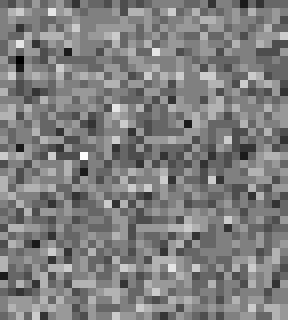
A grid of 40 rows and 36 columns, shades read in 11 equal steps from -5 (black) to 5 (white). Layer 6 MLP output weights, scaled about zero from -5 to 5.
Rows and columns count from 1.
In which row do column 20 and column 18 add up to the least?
21
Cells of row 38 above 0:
15
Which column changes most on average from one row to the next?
7
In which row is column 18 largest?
39
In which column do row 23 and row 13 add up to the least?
22
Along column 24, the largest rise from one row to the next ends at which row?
17
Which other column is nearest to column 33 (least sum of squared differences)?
13
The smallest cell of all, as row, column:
8, 3
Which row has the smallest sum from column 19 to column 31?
20
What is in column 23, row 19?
-1
